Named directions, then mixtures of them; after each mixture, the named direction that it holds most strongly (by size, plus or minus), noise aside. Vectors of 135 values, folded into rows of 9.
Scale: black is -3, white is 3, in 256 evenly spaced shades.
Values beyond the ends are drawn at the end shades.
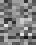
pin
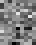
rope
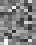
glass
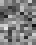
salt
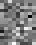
rope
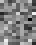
rope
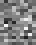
pin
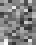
glass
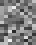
salt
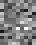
rope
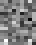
glass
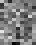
rope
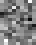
glass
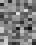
rope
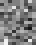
glass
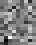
glass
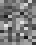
salt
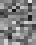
glass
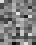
rope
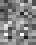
salt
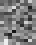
glass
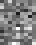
rope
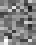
glass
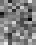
glass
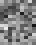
salt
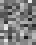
salt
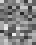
salt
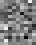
salt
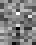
rope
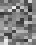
glass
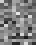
pin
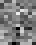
rope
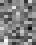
glass
